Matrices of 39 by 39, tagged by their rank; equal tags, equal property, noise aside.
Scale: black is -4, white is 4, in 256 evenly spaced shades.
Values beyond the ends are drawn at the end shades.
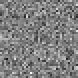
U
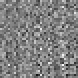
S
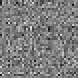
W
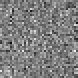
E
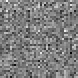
W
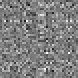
W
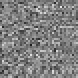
E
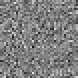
U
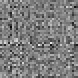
W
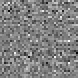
S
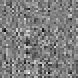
S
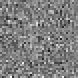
E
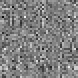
W
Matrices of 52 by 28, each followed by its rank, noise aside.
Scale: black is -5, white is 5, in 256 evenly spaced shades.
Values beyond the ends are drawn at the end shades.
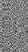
four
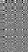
one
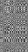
two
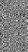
four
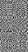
three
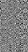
four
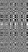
one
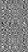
three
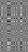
one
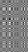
one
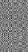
three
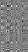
two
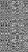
three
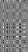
one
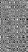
four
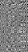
four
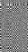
one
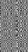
two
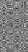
four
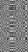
one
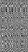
two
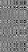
two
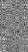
four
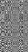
three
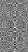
three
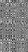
three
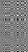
one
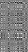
two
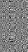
four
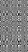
two
